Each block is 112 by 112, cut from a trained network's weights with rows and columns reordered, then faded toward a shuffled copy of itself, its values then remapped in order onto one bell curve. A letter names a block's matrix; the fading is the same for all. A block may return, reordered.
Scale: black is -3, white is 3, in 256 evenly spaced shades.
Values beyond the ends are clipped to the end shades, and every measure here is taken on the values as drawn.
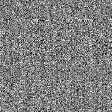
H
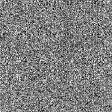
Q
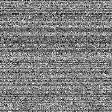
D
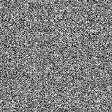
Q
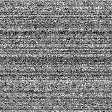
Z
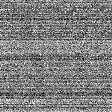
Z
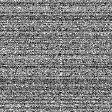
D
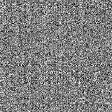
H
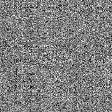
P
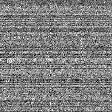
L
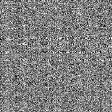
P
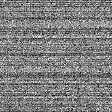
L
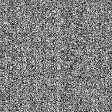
H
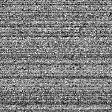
Z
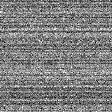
Z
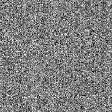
Q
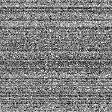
D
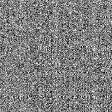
H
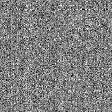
H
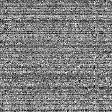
D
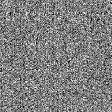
Q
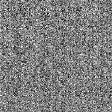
P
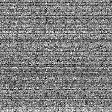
Z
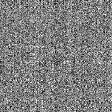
P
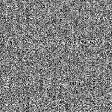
Q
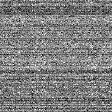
D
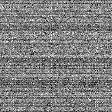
D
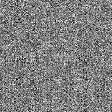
Q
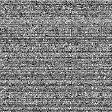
D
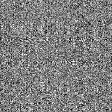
P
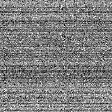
D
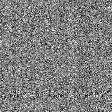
Q
